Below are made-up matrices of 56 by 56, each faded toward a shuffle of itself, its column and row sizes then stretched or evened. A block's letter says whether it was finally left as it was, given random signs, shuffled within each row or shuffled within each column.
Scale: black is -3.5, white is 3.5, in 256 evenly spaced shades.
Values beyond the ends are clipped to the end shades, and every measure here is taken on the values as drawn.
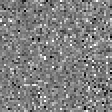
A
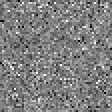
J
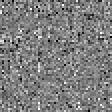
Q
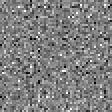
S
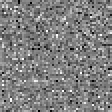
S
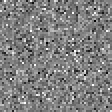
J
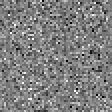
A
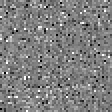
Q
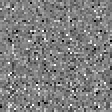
Q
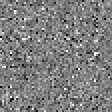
Q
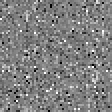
A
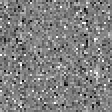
A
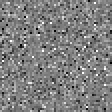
A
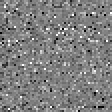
J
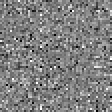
Q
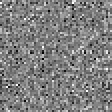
S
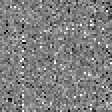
A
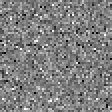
J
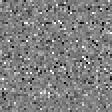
J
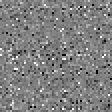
S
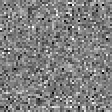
S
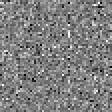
S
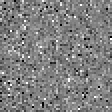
A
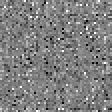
S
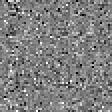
S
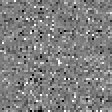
S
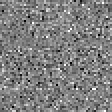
J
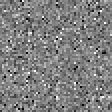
A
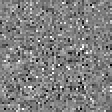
S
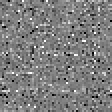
Q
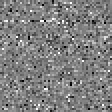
J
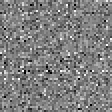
Q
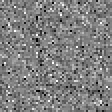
A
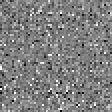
Q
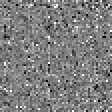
Q
